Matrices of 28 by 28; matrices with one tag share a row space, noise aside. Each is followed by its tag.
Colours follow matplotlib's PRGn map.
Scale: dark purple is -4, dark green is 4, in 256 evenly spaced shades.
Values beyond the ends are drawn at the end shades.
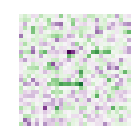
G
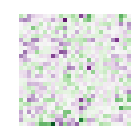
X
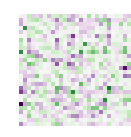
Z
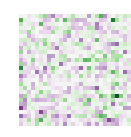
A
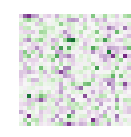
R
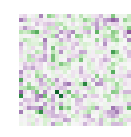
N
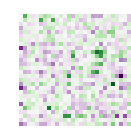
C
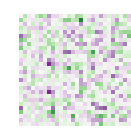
C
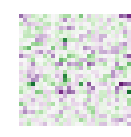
X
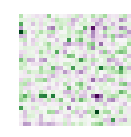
C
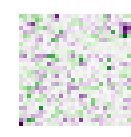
Z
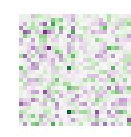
G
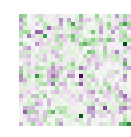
Z
